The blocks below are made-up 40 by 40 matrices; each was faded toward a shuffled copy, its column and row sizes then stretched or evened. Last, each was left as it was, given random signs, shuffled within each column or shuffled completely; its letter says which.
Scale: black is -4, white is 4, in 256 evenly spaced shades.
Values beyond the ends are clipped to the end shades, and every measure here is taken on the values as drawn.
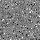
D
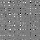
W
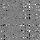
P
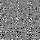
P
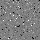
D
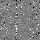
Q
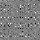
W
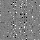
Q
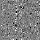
Q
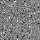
Q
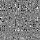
P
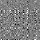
W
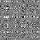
W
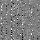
Q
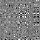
W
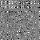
W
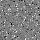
D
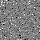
D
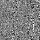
Q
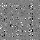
P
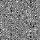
Q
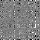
W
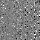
Q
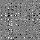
P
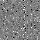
Q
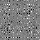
P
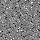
D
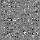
P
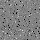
D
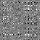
W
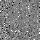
Q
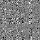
P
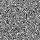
D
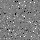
D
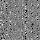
Q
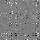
W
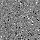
D
